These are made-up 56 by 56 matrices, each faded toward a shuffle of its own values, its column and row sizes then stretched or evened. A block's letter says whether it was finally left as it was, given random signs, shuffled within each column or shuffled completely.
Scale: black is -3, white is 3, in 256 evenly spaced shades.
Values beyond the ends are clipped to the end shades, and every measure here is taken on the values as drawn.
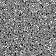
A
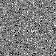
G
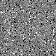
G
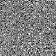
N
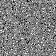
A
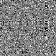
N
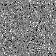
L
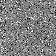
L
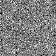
L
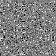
N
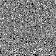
G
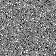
A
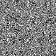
G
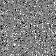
G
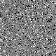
N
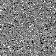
L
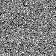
A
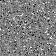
A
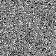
L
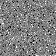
A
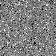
A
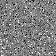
L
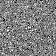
A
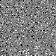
G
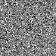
G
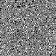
N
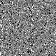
L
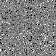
N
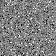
A
